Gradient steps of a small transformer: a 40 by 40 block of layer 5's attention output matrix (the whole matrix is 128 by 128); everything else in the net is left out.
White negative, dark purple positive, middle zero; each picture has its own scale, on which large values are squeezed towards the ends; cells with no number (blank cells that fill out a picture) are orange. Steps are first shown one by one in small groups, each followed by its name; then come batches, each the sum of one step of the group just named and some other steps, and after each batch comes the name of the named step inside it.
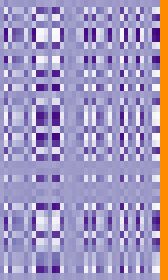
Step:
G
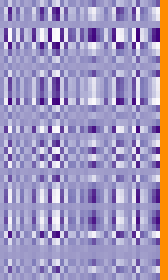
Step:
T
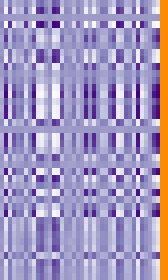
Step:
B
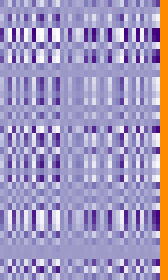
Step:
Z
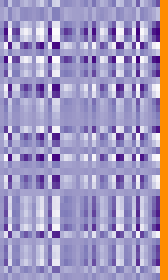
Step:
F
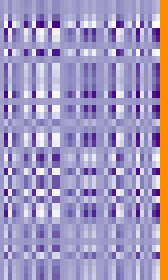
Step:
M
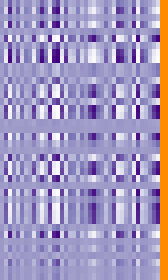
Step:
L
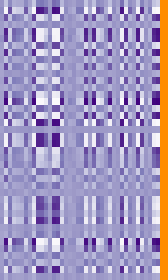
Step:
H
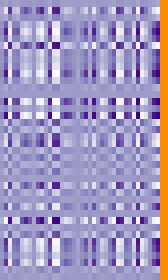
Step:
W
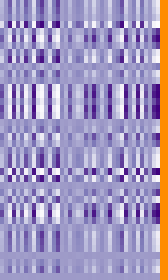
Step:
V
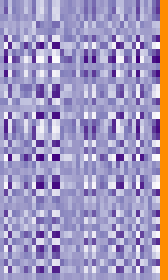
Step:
F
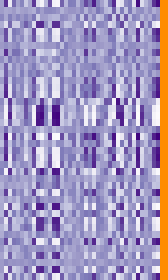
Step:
H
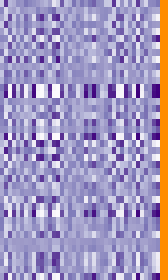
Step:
V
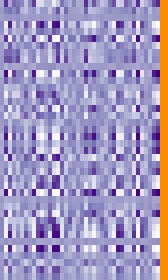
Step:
L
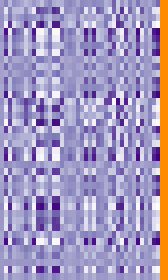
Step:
H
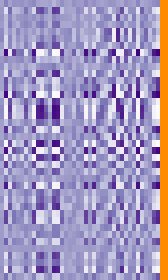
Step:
G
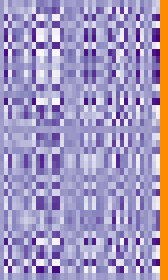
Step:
H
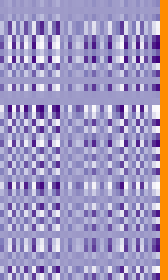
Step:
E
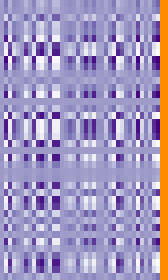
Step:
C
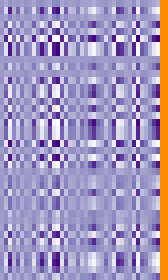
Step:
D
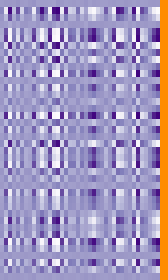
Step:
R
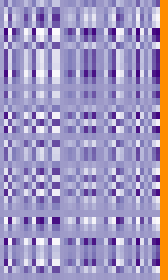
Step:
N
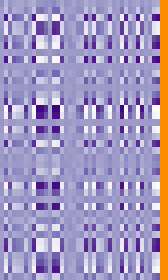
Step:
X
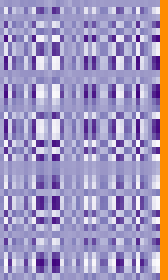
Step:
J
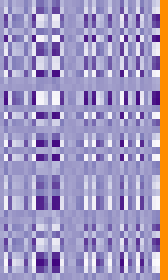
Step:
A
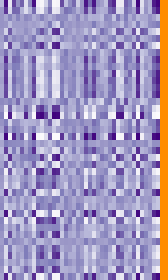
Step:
J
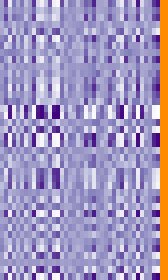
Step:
E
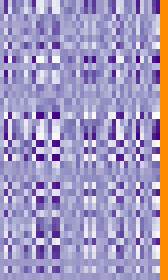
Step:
C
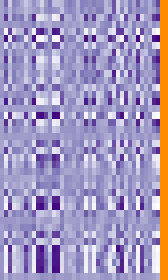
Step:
A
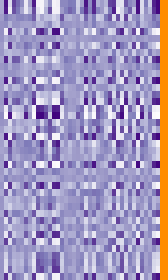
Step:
X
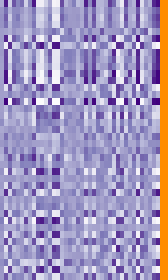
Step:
N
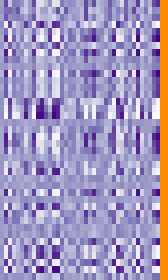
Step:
R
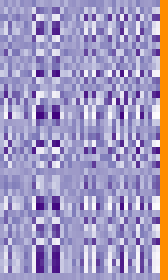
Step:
A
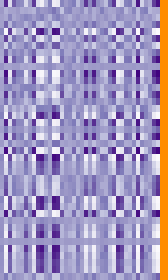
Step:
J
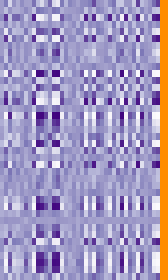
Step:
A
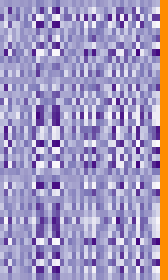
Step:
R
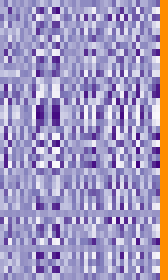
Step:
R
